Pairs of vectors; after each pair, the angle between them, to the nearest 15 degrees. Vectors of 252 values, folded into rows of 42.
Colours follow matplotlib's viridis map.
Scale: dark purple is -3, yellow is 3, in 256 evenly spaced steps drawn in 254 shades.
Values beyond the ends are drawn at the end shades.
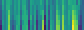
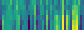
45 degrees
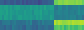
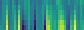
75 degrees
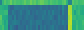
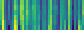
90 degrees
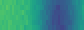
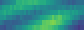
105 degrees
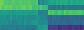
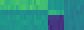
45 degrees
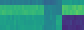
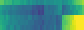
135 degrees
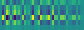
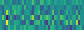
45 degrees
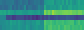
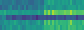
15 degrees
